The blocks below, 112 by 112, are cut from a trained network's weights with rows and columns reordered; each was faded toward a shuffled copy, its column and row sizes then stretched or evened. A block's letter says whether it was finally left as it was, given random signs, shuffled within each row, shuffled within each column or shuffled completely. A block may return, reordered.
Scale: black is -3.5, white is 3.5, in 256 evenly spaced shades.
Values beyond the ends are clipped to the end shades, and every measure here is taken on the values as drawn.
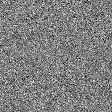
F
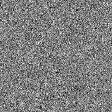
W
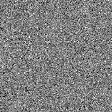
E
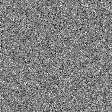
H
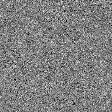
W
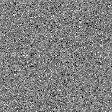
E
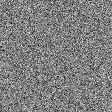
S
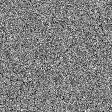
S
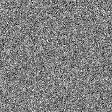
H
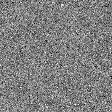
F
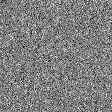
S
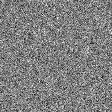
H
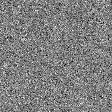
F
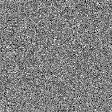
E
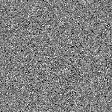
E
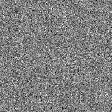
E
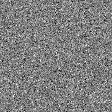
H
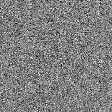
E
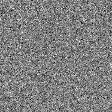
W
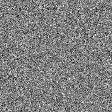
F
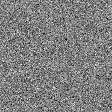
S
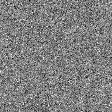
F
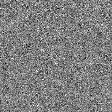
W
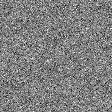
F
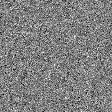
H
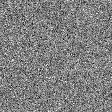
S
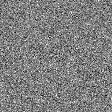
F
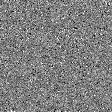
F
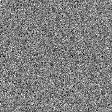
W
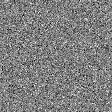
F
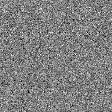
W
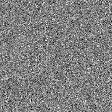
E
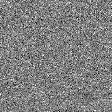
E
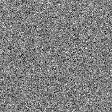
E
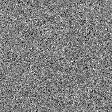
F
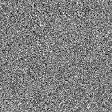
E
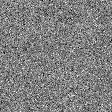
S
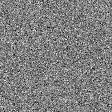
S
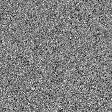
F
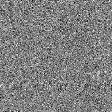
E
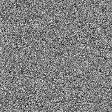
W
